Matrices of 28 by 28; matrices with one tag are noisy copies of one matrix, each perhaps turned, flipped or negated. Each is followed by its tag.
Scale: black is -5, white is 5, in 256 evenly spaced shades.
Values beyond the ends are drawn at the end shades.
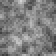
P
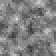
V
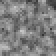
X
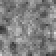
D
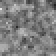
X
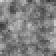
D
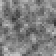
P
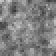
D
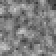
X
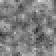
P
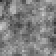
D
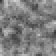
P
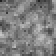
P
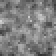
P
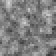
X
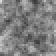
P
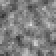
V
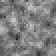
V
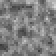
X
